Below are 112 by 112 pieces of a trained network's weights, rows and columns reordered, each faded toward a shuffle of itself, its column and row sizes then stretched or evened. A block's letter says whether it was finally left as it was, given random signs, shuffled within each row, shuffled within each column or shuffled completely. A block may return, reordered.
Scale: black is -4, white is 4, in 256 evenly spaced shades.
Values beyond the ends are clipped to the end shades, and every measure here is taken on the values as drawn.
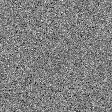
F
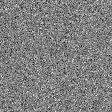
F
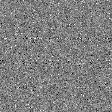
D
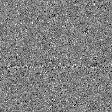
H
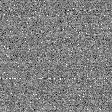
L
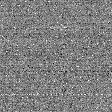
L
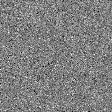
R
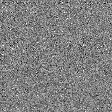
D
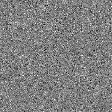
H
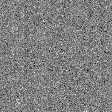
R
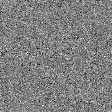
L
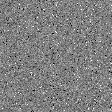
R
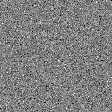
F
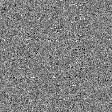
D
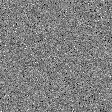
F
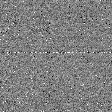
H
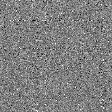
D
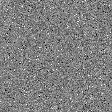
R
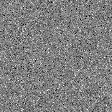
R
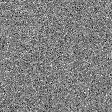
F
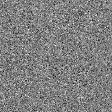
D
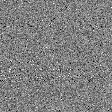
L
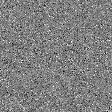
L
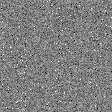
R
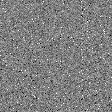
R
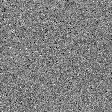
F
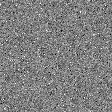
F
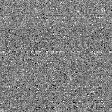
H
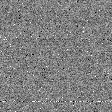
L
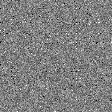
D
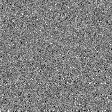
L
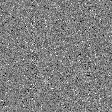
R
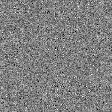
H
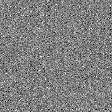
H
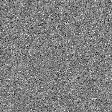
L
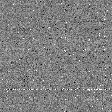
H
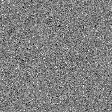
R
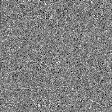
D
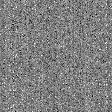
R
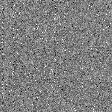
R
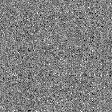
H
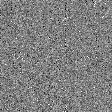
R
